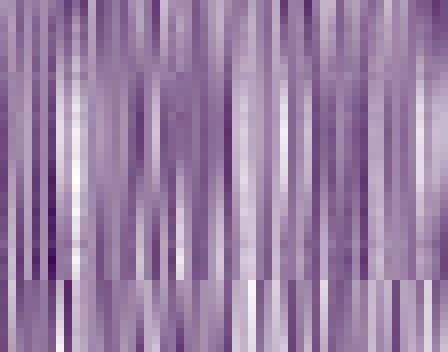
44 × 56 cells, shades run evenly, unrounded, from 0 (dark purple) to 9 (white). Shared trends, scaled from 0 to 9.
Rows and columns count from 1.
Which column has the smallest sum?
7
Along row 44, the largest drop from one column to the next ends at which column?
9
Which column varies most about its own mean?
36
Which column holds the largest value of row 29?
10
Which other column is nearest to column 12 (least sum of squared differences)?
6
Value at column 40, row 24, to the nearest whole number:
2
